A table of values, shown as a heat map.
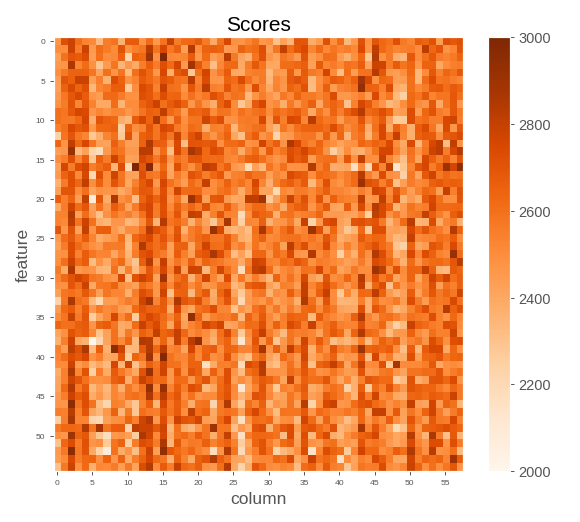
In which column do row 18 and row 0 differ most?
48
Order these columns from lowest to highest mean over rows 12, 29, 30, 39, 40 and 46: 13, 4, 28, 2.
28, 4, 13, 2
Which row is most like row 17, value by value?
15
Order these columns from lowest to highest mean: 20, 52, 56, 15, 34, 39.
34, 39, 52, 20, 56, 15
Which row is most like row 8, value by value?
37
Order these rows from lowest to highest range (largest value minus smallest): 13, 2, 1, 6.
1, 13, 6, 2
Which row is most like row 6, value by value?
18
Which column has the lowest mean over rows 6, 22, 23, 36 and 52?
26
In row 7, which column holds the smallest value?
49
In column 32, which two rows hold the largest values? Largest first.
1, 49
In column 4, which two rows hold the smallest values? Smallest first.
38, 14
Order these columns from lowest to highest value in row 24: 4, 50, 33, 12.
12, 33, 50, 4
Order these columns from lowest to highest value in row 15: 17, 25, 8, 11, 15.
11, 25, 17, 15, 8
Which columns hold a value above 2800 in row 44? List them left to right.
2, 13, 15
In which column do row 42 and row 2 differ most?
45
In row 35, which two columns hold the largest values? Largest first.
19, 43
